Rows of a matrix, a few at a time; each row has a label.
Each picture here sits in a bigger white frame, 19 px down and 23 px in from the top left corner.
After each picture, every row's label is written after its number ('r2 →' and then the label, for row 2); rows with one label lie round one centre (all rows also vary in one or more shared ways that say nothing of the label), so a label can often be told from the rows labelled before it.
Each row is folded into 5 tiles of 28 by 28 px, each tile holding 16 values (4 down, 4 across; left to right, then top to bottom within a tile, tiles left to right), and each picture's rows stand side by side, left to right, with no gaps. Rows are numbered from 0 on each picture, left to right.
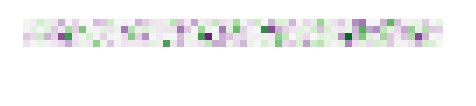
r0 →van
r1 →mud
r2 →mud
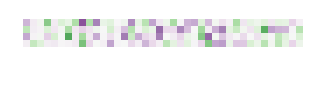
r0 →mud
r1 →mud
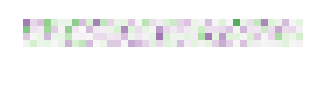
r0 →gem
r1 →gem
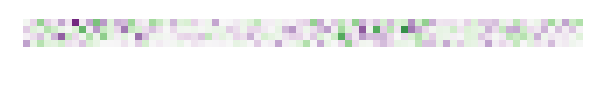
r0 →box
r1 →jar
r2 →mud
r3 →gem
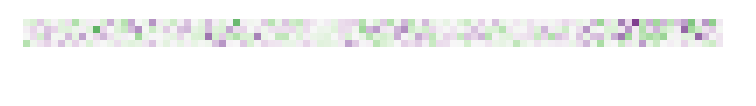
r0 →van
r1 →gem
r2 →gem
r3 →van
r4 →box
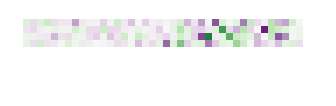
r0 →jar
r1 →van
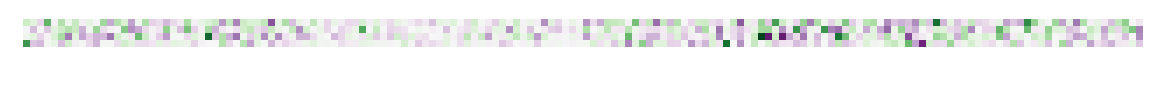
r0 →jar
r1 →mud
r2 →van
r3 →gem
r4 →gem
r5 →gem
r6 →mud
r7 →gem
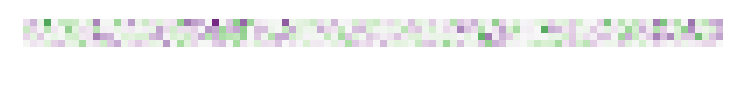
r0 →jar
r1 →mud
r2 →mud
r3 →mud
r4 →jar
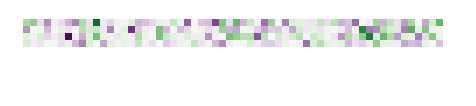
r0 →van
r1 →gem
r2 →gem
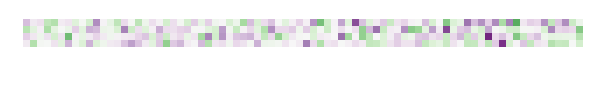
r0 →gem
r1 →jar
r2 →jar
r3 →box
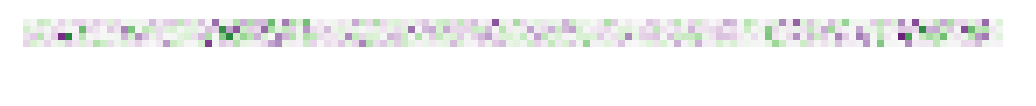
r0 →van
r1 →gem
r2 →jar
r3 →jar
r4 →jar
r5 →box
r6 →van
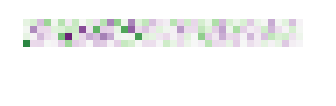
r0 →jar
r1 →mud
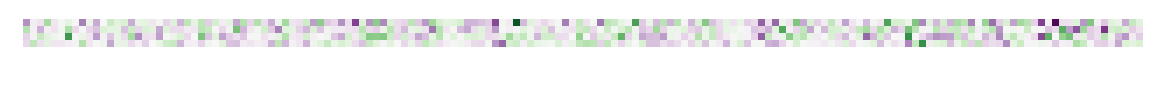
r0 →mud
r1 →gem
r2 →box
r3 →mud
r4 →gem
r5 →van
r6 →van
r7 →jar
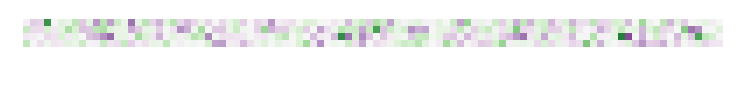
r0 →jar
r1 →mud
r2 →box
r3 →van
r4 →gem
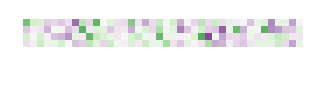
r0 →van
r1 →mud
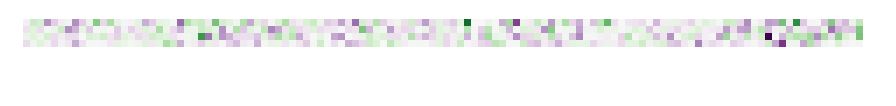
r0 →mud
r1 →gem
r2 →van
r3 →jar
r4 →jar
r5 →gem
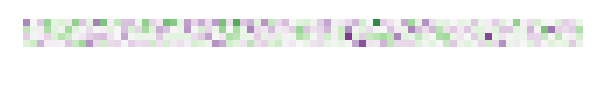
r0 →gem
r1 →van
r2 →gem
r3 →jar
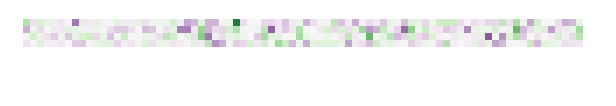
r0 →jar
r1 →mud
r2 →gem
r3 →van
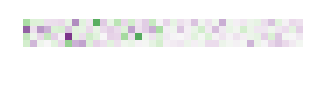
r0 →jar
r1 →mud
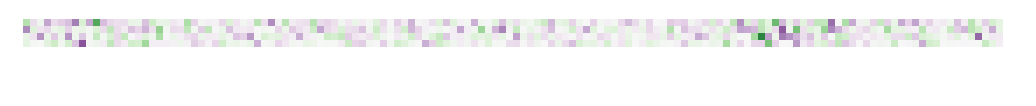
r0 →box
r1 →jar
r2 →mud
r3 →mud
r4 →box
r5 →mud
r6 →box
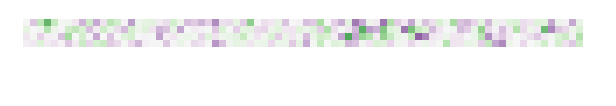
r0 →jar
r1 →mud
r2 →mud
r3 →mud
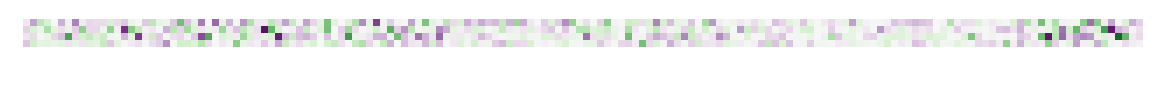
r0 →box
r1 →box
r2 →box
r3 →box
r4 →van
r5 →mud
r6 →mud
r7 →jar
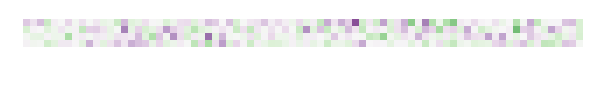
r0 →gem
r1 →box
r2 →box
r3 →van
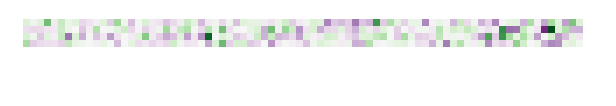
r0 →jar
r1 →van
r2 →mud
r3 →gem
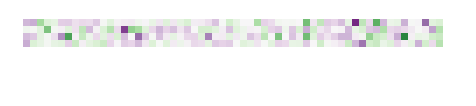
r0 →box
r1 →jar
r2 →jar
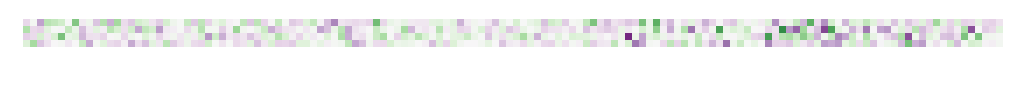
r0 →gem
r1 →jar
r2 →mud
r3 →gem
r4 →van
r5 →gem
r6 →jar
